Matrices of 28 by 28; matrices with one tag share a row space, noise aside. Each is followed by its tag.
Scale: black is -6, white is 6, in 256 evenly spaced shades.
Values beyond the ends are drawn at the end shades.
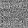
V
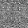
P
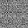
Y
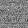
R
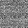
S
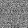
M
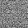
R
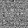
P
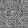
P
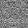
R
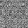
Y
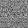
M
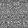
M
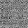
V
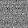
Y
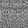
Y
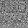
S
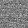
R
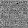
V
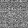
R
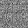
Y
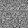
P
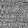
V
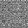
S
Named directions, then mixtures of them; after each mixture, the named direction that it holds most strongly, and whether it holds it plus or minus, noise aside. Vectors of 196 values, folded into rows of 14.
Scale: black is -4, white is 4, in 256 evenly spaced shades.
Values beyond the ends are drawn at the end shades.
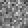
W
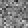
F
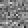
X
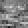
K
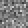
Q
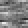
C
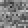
X, minus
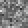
W, plus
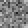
W, minus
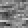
C, minus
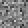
Q, minus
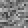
X, minus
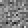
X, minus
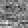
K, minus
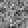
W, minus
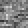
K, plus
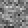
K, plus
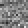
X, minus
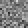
F, minus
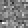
Q, plus
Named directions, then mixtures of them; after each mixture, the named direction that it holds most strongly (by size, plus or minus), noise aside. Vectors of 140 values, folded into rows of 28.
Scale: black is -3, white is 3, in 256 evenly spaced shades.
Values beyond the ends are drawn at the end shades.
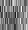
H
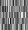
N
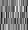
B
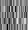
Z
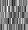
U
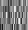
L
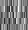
Z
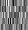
N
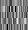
Z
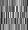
B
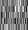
B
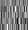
Z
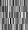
N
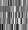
L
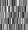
U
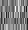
B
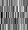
B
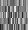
L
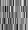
N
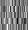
Z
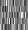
N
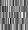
N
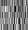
L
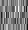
B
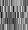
H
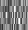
L
